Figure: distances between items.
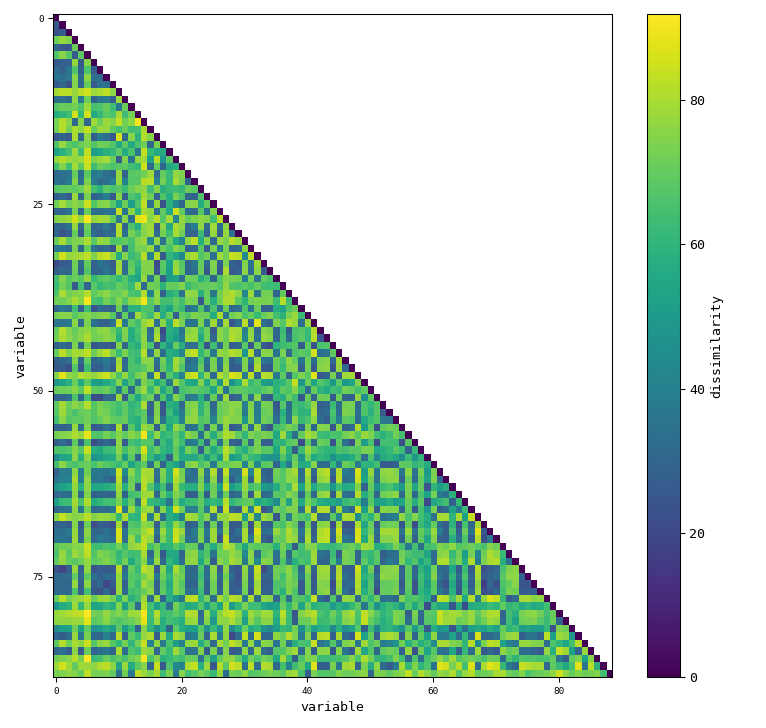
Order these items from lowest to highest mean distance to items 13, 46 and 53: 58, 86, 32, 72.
72, 32, 58, 86
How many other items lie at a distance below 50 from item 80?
7
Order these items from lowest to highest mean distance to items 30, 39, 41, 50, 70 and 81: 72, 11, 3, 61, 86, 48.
11, 61, 86, 72, 48, 3
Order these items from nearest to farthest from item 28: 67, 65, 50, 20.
65, 50, 20, 67
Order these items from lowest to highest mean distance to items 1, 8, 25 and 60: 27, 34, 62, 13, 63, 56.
34, 62, 63, 13, 56, 27
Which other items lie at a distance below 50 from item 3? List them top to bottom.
5, 14, 36
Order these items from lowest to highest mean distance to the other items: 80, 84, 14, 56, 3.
84, 56, 80, 3, 14
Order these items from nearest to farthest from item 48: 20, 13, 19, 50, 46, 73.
73, 20, 19, 50, 13, 46
